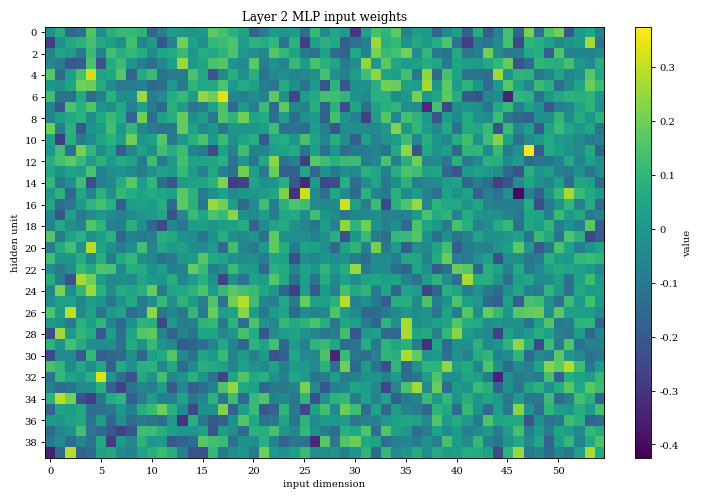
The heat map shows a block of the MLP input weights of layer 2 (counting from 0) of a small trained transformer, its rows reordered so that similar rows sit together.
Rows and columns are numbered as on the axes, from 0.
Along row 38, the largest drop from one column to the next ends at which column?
6
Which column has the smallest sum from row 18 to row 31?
24
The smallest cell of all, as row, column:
15, 46
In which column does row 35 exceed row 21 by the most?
11
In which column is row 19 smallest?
53
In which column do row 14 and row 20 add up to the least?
28
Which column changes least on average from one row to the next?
52
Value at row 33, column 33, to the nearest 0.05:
-0.25
